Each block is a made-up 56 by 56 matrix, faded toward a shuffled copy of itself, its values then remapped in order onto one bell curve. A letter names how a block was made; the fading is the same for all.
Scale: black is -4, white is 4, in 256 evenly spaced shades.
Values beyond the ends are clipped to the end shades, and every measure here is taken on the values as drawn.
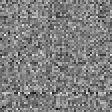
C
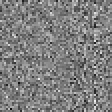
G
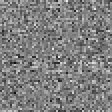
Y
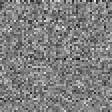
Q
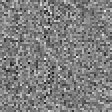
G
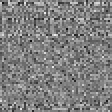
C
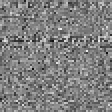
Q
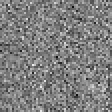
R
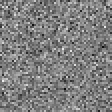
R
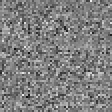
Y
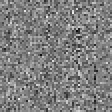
G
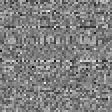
C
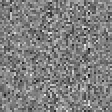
G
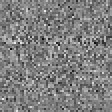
C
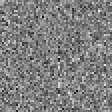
G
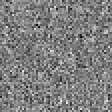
R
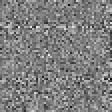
Y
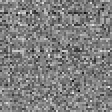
Q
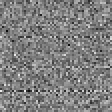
C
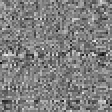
Q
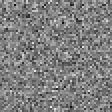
R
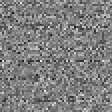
C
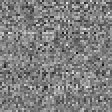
Q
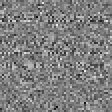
C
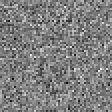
R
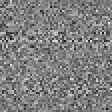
C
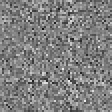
Y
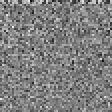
Q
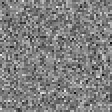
R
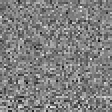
Q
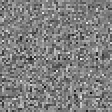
Y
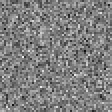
R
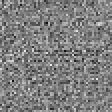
Q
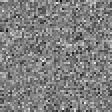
R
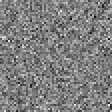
R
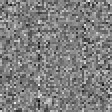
G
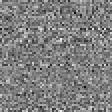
C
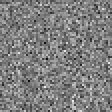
R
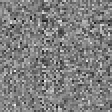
Y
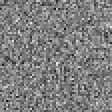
R
